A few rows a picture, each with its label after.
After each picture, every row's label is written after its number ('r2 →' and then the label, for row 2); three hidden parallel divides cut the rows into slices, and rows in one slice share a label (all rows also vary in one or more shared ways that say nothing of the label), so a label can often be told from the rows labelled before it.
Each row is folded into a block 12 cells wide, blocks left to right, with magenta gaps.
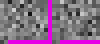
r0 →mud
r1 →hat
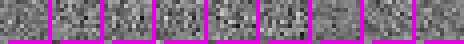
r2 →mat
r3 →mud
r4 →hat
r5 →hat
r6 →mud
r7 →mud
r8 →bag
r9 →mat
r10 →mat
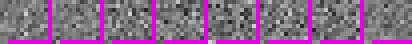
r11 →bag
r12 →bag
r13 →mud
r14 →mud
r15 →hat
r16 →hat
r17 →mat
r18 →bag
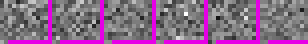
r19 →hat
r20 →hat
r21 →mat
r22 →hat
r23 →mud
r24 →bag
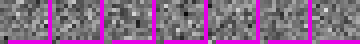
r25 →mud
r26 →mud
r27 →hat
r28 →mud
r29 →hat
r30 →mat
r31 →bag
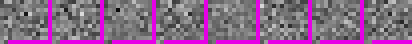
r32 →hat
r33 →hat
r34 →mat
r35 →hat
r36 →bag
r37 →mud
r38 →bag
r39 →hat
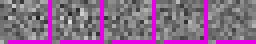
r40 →hat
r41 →hat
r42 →mat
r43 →mud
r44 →mat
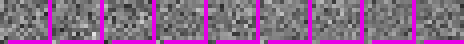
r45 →mud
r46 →mat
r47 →mud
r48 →hat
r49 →mat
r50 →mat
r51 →hat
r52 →bag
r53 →bag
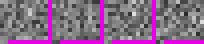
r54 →hat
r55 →mud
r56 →hat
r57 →mud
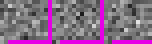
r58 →bag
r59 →mud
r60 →mud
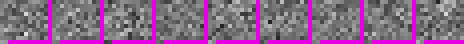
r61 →mat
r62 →bag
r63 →mud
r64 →bag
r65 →hat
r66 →bag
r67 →bag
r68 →bag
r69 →hat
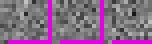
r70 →mat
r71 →bag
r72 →mud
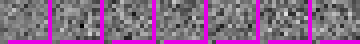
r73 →bag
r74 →mud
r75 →mud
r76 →mud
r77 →hat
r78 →mud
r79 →mud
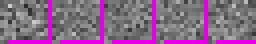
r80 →mud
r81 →mat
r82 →mat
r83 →bag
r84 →mat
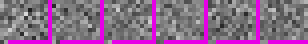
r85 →mud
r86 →mat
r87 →bag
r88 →mat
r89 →hat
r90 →mat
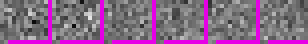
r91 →hat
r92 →mud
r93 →bag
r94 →mat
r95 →mat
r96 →bag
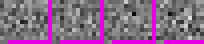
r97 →hat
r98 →mud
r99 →mud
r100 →hat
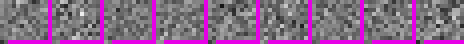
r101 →bag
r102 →hat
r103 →mat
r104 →mat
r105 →bag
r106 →hat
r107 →bag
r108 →mud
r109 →mud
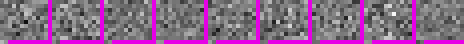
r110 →hat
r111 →mud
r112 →bag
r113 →bag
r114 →hat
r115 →hat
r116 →mud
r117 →hat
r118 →bag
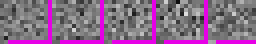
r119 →mat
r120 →mud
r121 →mud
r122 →hat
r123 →mat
